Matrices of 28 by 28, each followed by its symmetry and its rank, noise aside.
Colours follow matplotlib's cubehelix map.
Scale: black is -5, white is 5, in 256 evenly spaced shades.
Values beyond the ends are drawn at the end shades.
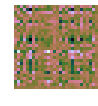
no symmetry, rank three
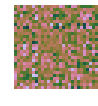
antisymmetric, rank six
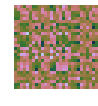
no symmetry, rank three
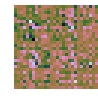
no symmetry, rank six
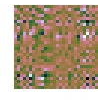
no symmetry, rank three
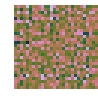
antisymmetric, rank six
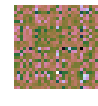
no symmetry, rank four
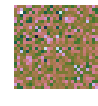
symmetric, rank six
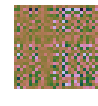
no symmetry, rank three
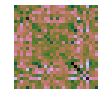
symmetric, rank four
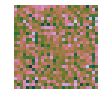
antisymmetric, rank six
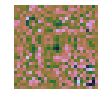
symmetric, rank six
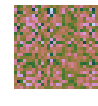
no symmetry, rank four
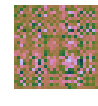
symmetric, rank three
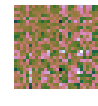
no symmetry, rank three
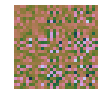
antisymmetric, rank four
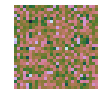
no symmetry, rank six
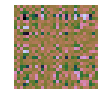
no symmetry, rank three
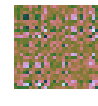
symmetric, rank three
